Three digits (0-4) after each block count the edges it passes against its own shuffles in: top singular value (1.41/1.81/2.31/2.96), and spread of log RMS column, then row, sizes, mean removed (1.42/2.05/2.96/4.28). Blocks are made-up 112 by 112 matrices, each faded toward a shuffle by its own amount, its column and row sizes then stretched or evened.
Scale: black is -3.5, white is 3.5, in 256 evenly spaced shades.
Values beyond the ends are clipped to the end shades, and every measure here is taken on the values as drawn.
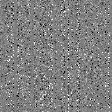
0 3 1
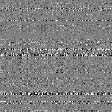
3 1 4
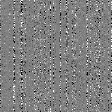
2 4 0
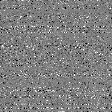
1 0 3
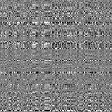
4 2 4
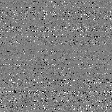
0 1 3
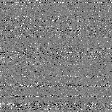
2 1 3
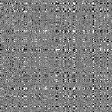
4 3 3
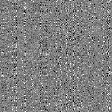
3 3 0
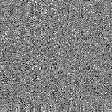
3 0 0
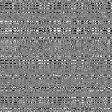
4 1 4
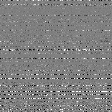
2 0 4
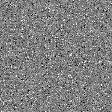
1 1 0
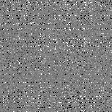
1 2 3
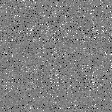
1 1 2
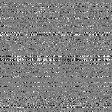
3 0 4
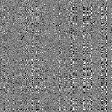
4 3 2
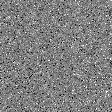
0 0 0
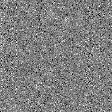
1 2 0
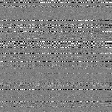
4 1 4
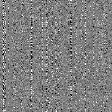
3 3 0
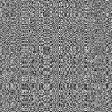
4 3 0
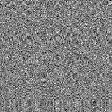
3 0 0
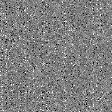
1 2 1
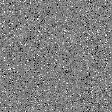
0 2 0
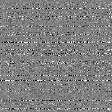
2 1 4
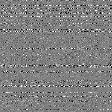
2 1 4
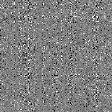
2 3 2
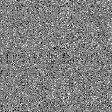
2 1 1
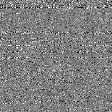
2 0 3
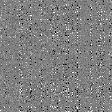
1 3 2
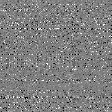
2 1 3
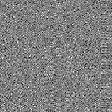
3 0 0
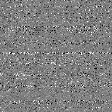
0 1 3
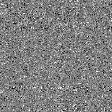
1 1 2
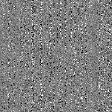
0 3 1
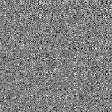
3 1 2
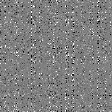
0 3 2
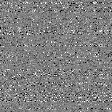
2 0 3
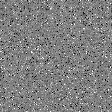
1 0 1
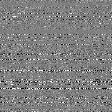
2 0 4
